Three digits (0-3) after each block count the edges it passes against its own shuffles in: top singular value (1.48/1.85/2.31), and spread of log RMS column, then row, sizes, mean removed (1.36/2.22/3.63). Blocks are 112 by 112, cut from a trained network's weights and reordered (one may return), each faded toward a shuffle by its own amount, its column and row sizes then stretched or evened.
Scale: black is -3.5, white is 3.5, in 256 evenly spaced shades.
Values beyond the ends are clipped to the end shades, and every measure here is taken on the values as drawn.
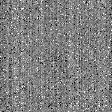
2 1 1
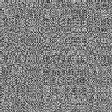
3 0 1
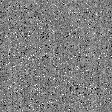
0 0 1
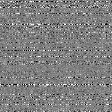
2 0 3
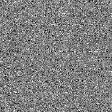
1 1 2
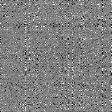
1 2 2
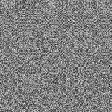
3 0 0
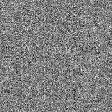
2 1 0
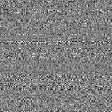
3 0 3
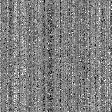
3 2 0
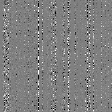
2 3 0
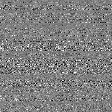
0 0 3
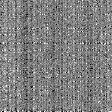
3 1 2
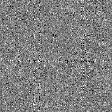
1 2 1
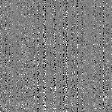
1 3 2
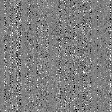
0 3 0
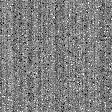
2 0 0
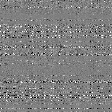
1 1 3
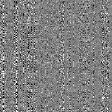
2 3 1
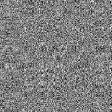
2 2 0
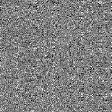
2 2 1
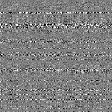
3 1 3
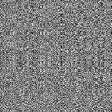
3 2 1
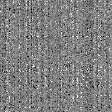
2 2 1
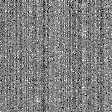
3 1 1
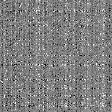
3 2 2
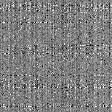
3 1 2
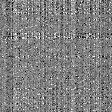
3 1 2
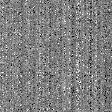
2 2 1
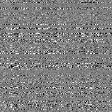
2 1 3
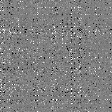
0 2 2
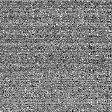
2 1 0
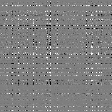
2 2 3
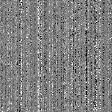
3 3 0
